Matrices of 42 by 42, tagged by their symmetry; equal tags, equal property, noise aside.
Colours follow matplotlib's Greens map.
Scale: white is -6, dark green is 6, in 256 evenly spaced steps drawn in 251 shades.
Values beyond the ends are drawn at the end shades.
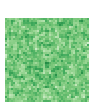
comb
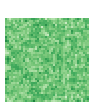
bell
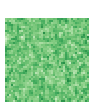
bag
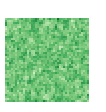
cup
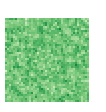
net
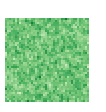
cup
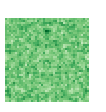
comb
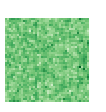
bell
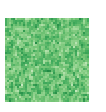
comb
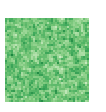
bag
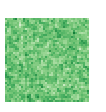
net
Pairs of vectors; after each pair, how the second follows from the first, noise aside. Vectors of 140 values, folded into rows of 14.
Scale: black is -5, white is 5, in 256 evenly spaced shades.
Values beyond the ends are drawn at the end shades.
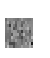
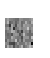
copied.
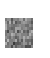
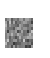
copied.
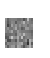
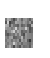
reversed.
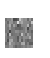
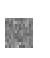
reversed, shrunk.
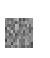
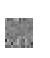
partly zeroed.
